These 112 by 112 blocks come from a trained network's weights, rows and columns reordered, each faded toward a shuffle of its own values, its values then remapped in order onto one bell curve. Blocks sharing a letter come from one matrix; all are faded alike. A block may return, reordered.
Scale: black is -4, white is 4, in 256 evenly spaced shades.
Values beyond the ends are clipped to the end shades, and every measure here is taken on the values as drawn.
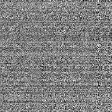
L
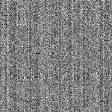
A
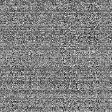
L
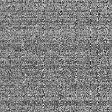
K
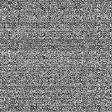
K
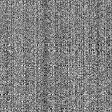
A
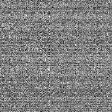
L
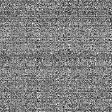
K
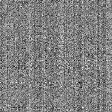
A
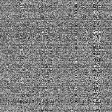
K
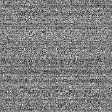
K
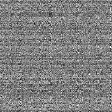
L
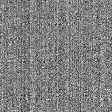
A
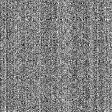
A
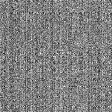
A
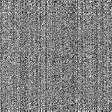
A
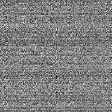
K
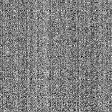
A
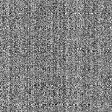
A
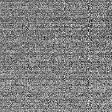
K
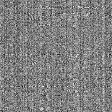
A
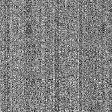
A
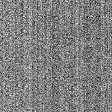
A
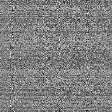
K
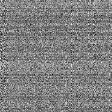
K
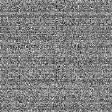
L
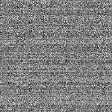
L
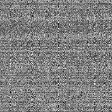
K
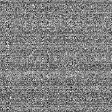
L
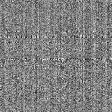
A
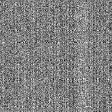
A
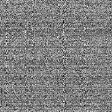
K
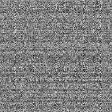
K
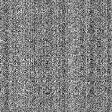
A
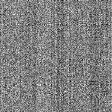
A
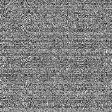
L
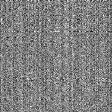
A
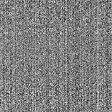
A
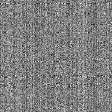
A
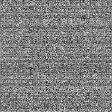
L
